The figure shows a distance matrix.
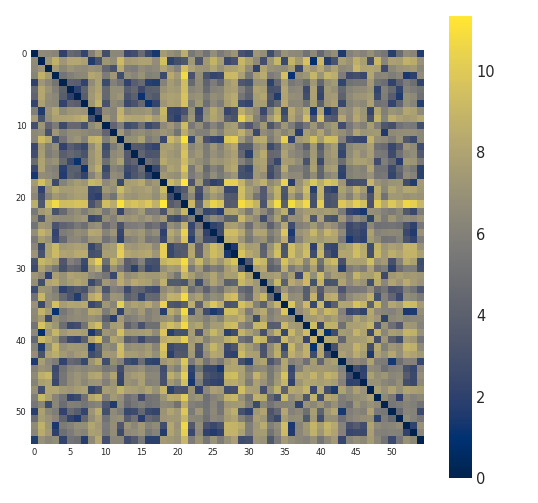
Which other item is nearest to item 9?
20
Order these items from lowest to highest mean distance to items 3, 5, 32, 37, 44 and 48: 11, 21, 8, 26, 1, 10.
26, 10, 11, 8, 1, 21
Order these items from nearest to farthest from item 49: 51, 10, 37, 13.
37, 10, 13, 51
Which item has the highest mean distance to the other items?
21
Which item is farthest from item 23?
29
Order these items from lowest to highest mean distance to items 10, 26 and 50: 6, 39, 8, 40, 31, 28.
6, 40, 31, 8, 39, 28
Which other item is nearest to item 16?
7
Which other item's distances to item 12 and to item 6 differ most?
15
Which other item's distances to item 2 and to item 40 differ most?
31
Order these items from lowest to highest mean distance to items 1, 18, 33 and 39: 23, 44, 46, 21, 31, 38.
23, 44, 46, 21, 31, 38
